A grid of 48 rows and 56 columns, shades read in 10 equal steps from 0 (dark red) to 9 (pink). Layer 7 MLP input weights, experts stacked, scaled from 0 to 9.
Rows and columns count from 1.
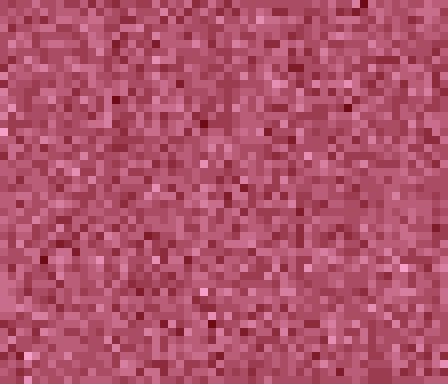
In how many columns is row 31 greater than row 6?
20
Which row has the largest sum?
34
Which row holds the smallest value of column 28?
45
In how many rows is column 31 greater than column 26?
20
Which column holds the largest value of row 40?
27
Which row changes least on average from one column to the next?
48
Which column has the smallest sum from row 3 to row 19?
15
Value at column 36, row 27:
4
